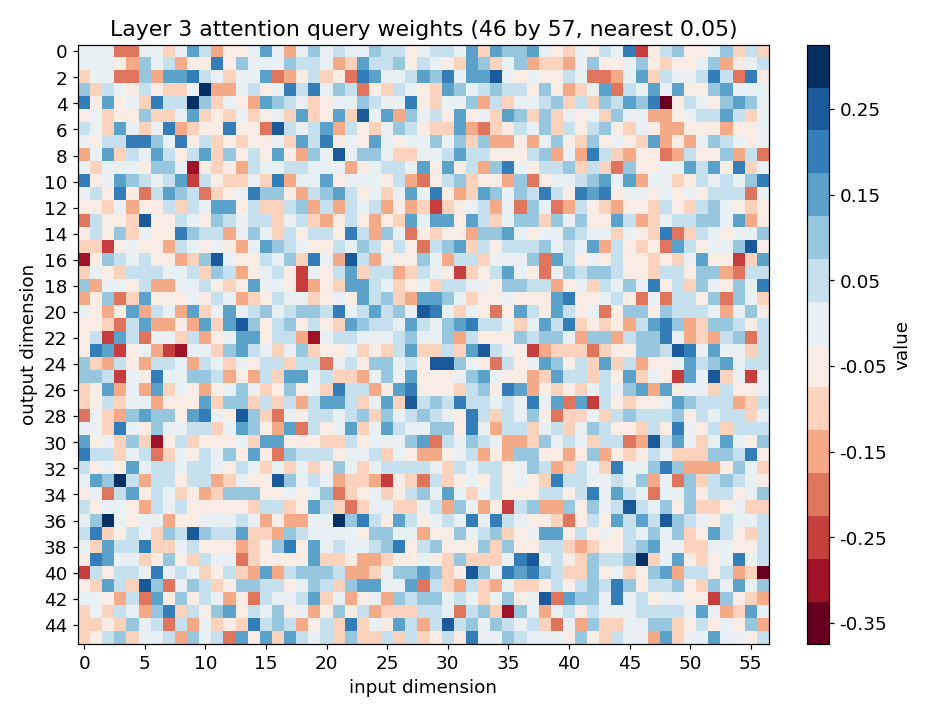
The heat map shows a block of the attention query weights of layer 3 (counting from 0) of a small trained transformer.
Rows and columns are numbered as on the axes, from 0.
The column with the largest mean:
32
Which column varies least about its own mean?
51
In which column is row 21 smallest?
3
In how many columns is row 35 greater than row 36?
21
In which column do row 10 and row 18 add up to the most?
56
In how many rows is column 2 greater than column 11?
22
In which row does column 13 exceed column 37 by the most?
23
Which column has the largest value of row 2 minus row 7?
34
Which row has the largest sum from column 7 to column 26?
20
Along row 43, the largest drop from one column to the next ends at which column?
8
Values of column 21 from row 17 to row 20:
0.05 -0.1 0 0.2
